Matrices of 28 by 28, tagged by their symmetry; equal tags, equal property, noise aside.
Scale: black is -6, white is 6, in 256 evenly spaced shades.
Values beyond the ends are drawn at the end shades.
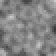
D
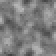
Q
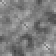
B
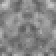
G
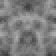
G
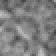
D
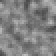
D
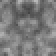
G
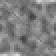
Q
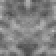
G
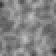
Q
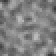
Q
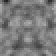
G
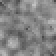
D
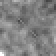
D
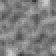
Q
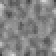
Q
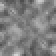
Q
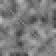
B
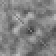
B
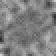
Q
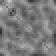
B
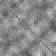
B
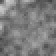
B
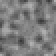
B
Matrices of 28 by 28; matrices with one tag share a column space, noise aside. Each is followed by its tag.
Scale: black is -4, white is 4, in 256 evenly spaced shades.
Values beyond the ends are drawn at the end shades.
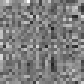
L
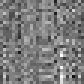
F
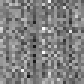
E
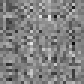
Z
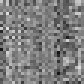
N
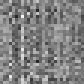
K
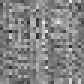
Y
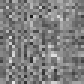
Z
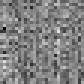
E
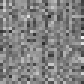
Z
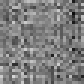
F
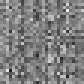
Z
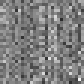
K
